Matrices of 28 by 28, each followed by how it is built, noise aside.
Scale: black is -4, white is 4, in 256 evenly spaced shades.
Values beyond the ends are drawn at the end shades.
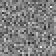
noise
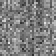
blocks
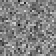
repeating rows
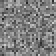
blocks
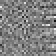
low rank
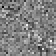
block diagonal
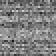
blocks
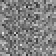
repeating rows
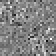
block diagonal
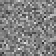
repeating rows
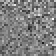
upper triangular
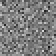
repeating rows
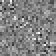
block diagonal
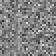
repeating rows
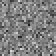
noise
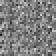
repeating rows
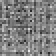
blocks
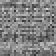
blocks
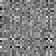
low rank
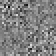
block diagonal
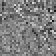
upper triangular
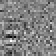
low rank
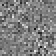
block diagonal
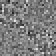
block diagonal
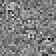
block diagonal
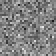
noise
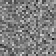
repeating rows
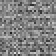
blocks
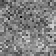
smooth
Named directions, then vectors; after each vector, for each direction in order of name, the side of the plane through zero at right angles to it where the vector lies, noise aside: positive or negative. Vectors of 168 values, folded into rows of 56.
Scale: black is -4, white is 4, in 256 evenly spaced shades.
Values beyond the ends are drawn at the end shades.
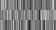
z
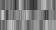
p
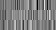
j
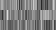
positive, negative, positive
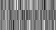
negative, negative, negative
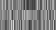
negative, positive, positive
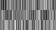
positive, positive, negative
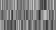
negative, negative, positive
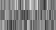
negative, negative, negative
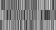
negative, positive, negative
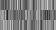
negative, positive, negative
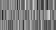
positive, negative, positive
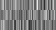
negative, negative, positive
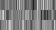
negative, positive, negative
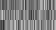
positive, positive, negative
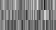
negative, negative, positive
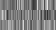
negative, positive, negative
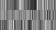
negative, positive, positive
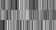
positive, positive, negative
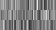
negative, negative, positive
